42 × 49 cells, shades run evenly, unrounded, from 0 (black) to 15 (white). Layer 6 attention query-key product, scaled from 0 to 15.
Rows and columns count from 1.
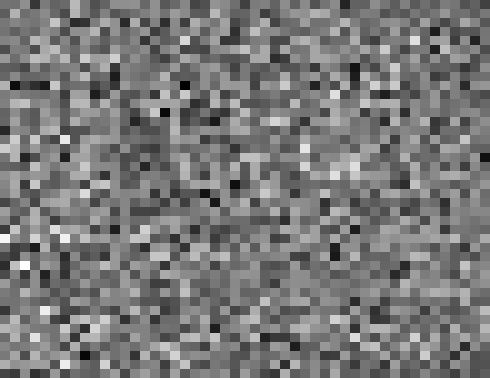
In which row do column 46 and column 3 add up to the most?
30
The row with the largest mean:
27
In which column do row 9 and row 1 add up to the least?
36
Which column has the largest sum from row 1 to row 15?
34
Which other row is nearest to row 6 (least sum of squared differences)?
15
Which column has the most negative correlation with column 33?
21
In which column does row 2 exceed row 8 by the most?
32
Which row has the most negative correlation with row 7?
10
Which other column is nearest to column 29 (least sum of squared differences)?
43
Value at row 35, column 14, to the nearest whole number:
11
